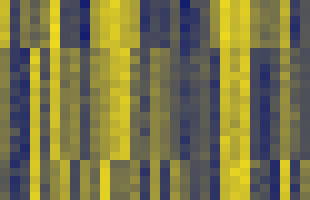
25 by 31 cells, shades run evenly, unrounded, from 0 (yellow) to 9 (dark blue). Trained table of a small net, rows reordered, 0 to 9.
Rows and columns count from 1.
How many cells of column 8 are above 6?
11
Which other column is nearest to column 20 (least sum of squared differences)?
15
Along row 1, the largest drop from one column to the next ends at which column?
10
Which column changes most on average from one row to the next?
14
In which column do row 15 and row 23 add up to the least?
25
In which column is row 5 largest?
9
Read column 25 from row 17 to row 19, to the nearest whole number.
2 1 1
